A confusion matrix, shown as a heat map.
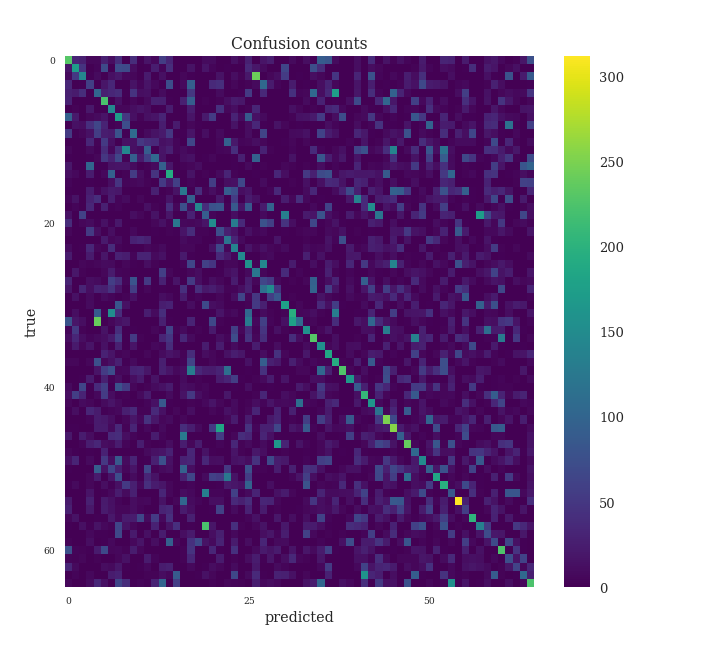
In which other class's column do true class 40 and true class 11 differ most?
45
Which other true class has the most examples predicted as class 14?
59
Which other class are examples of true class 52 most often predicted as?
25
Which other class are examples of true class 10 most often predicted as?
22
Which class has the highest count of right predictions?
54
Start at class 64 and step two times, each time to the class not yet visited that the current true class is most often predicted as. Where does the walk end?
19
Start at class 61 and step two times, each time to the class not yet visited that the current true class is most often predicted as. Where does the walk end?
41
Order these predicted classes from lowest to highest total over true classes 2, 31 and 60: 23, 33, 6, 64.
33, 23, 64, 6
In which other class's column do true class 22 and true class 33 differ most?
44
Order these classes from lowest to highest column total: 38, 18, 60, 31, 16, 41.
18, 38, 31, 16, 60, 41
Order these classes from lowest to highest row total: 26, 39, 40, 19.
26, 39, 40, 19
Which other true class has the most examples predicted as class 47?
51
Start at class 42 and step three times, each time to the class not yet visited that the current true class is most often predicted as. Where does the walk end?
37
